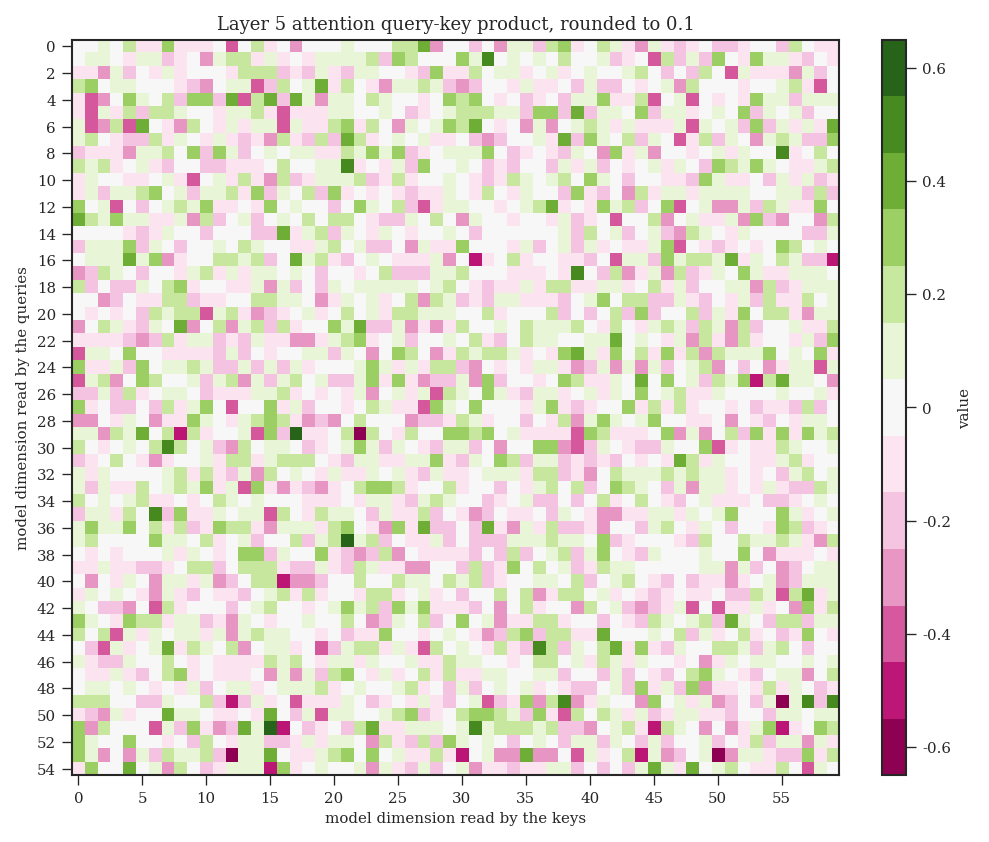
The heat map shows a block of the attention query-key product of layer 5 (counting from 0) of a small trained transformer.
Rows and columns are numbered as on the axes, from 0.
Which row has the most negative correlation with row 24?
23
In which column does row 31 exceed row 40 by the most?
16
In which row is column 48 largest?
54
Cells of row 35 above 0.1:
8
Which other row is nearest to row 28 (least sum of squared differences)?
39
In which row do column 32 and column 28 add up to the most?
1
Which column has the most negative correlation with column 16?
31
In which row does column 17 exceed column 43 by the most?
29
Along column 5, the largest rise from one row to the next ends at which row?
6
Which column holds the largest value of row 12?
37
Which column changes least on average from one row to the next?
34
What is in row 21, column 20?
0.3
